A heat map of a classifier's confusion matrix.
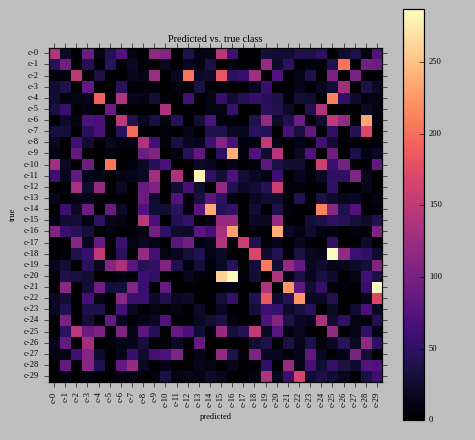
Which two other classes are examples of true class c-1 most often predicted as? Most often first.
c-26, c-19
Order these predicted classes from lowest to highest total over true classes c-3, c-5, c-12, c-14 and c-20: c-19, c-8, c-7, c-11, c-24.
c-7, c-11, c-19, c-8, c-24
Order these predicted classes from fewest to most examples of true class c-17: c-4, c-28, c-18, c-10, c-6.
c-10, c-28, c-18, c-6, c-4
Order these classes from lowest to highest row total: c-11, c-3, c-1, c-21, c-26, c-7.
c-3, c-26, c-1, c-7, c-11, c-21
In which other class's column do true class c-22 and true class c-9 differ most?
c-16
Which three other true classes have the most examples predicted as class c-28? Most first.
c-6, c-7, c-26
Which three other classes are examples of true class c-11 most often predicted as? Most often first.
c-13, c-9, c-27
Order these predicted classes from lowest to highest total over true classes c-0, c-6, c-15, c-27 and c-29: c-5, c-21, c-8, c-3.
c-5, c-21, c-8, c-3
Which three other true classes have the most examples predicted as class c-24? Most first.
c-14, c-10, c-5
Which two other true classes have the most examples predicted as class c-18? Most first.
c-25, c-2
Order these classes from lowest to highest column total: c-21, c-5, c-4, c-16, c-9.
c-5, c-21, c-4, c-9, c-16
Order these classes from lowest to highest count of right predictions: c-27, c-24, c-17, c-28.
c-28, c-27, c-24, c-17
